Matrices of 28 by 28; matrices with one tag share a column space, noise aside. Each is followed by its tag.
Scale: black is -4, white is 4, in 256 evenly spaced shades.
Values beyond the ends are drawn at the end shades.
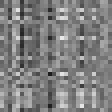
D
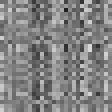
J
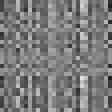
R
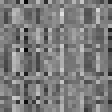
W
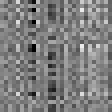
J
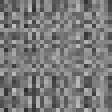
R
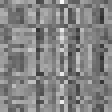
W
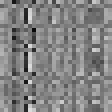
W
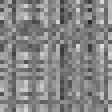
J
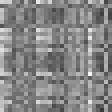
W
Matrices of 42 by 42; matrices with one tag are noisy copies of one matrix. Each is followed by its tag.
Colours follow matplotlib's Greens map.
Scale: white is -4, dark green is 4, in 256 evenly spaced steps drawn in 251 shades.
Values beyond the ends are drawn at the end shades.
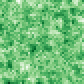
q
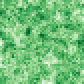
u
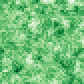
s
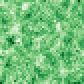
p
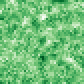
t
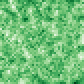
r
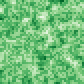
t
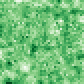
q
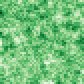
u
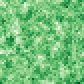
p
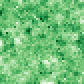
u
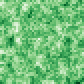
p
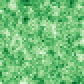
r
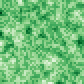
u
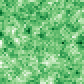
u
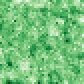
q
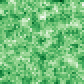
t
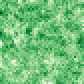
u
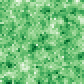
q
